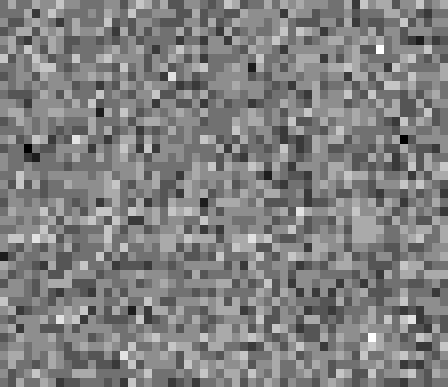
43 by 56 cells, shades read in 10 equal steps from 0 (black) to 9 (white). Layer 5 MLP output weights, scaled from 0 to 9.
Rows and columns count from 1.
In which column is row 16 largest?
10
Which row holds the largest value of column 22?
9
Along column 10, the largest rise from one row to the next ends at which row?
16
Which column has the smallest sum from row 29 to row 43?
42
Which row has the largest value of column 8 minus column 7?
36
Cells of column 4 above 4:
19
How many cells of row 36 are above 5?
14
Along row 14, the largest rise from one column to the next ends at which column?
51
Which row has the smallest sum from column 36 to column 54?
35
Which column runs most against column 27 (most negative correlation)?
37
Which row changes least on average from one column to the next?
31
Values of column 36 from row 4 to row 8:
7 5 2 5 3
